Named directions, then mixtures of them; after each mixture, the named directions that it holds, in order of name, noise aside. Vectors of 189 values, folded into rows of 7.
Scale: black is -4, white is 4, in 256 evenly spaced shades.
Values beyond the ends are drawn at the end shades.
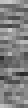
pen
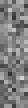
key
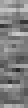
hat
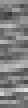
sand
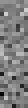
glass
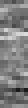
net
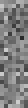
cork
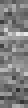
net, sand.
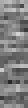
hat, sand.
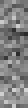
glass, key, net.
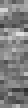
hat, net.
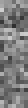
cork, net, pen.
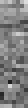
glass, hat.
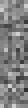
cork, hat, key.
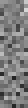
glass.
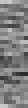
pen.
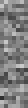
cork, hat, sand.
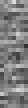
hat, sand.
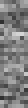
cork, net, sand.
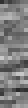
pen, sand.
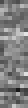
glass, net.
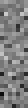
glass.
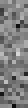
glass, key.
